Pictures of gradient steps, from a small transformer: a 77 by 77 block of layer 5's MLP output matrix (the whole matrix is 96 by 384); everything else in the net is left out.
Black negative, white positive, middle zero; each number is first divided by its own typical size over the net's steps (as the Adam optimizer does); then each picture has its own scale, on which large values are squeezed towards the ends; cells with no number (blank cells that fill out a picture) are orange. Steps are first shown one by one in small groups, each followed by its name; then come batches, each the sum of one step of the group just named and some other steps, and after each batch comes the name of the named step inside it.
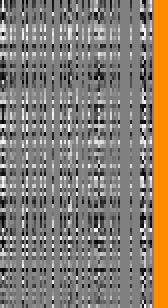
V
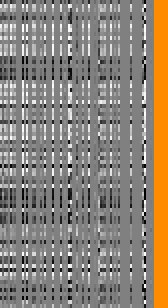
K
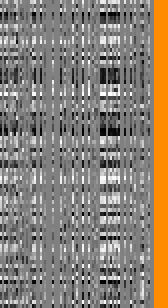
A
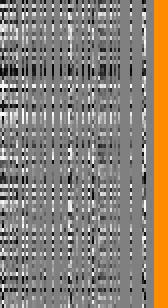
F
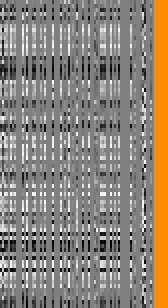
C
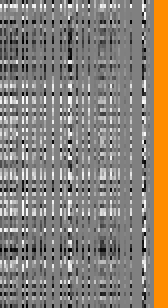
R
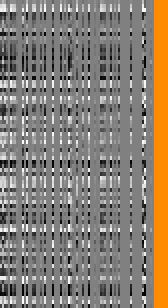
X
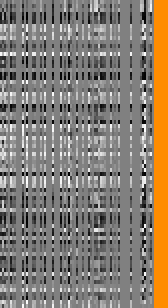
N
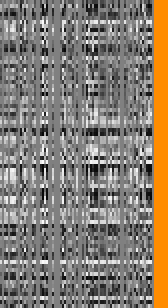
R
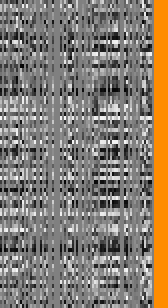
R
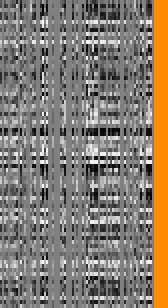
A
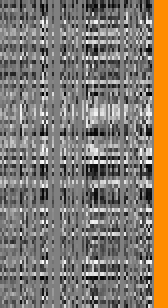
N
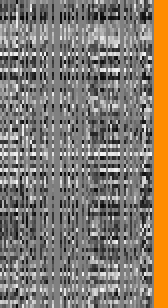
N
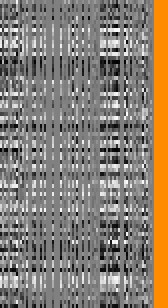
C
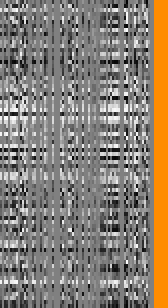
R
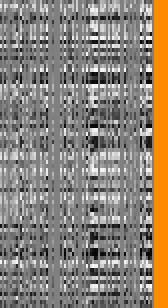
R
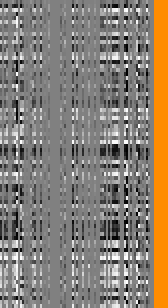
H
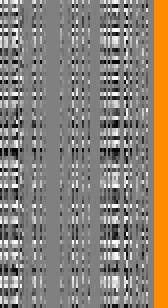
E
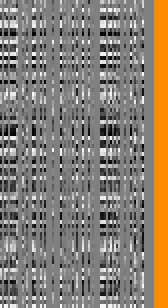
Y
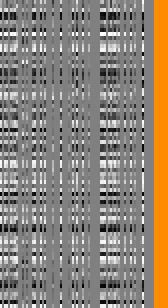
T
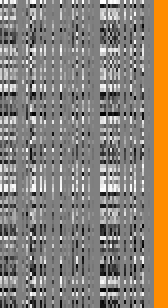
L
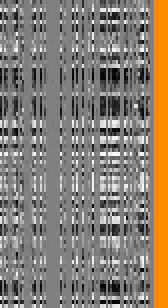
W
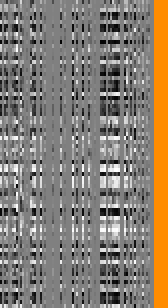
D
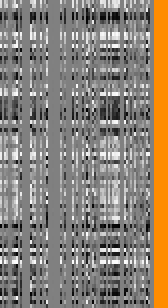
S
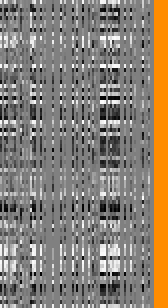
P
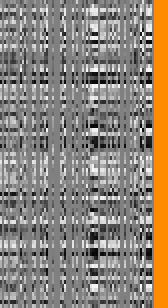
T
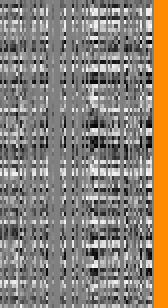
H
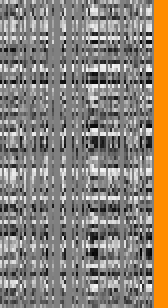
P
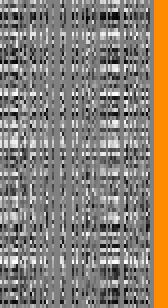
S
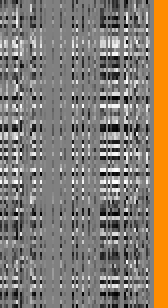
D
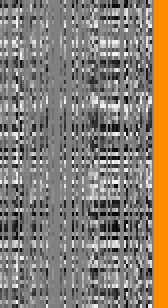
H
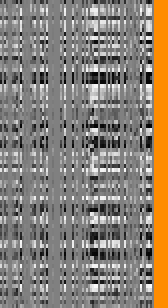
W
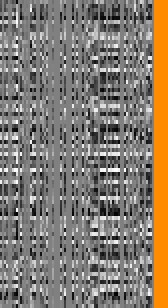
D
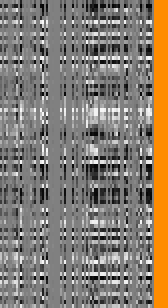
H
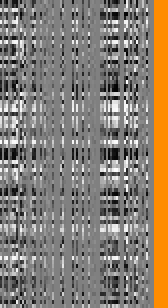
D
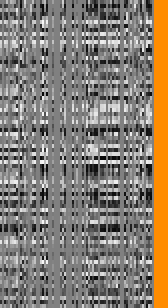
T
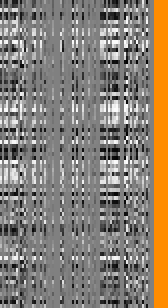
T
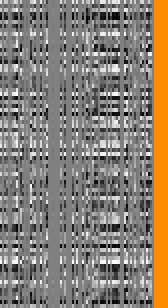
S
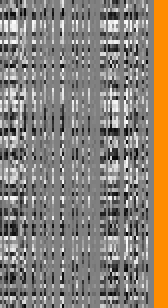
Y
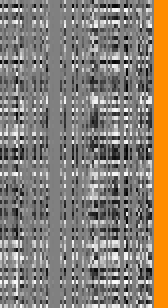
H
